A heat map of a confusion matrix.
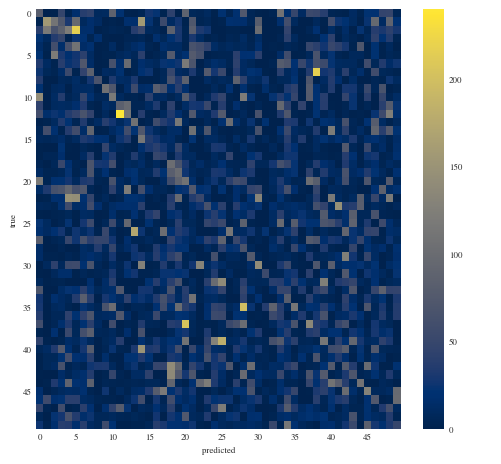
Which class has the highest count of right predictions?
1
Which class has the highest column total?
18
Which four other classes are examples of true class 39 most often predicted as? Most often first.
25, 24, 20, 43
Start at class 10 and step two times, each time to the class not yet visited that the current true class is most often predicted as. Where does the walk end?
33
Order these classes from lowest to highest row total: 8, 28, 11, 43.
28, 8, 11, 43
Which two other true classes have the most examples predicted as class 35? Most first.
25, 37
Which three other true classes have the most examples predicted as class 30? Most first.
22, 2, 1
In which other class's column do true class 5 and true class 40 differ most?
14
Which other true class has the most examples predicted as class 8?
27
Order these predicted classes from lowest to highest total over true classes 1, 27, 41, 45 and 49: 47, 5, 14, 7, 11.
11, 47, 7, 5, 14
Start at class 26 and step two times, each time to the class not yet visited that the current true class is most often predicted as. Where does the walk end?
19
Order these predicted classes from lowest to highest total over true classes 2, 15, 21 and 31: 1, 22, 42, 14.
22, 42, 1, 14
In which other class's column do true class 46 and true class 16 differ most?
49
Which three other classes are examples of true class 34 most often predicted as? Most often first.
21, 6, 17
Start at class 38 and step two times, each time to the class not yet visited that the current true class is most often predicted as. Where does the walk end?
23
